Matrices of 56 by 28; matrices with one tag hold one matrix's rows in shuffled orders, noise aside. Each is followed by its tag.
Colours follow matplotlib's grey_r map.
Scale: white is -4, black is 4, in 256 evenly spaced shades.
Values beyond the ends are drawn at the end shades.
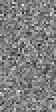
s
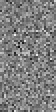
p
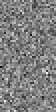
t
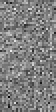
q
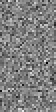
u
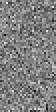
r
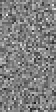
r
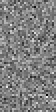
r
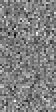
p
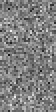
q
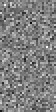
t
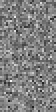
q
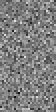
p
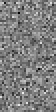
s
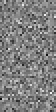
u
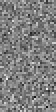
r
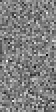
r
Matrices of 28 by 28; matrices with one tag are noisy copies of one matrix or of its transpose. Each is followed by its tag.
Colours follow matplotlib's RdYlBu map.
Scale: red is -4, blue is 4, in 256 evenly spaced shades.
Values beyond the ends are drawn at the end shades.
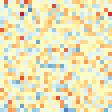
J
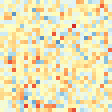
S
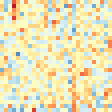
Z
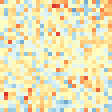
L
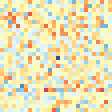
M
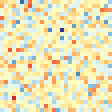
J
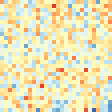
L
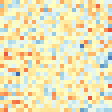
L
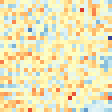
L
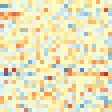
Z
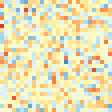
J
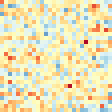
L
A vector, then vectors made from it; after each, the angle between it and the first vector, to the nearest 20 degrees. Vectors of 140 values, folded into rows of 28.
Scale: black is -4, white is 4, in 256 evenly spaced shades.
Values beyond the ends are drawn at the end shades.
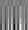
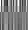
100 degrees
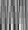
40 degrees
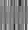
60 degrees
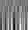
20 degrees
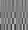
100 degrees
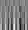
160 degrees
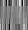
80 degrees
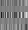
80 degrees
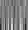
40 degrees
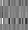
80 degrees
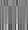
100 degrees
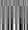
160 degrees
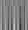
160 degrees
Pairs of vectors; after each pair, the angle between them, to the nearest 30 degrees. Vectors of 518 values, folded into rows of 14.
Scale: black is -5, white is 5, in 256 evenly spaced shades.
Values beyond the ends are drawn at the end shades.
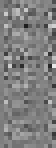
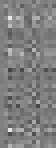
90 degrees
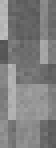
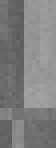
90 degrees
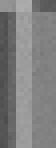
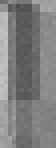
150 degrees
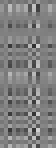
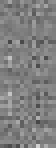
120 degrees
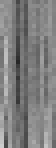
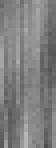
120 degrees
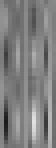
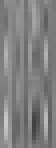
150 degrees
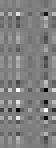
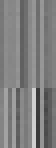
90 degrees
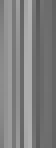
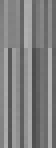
60 degrees
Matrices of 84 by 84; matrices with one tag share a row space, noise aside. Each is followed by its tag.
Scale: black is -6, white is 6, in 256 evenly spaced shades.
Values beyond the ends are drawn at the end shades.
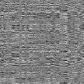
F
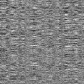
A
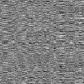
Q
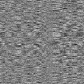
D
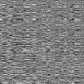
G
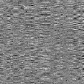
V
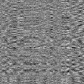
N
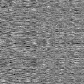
G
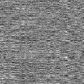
F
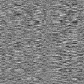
D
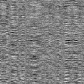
A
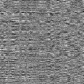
F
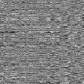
F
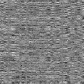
F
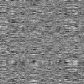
A
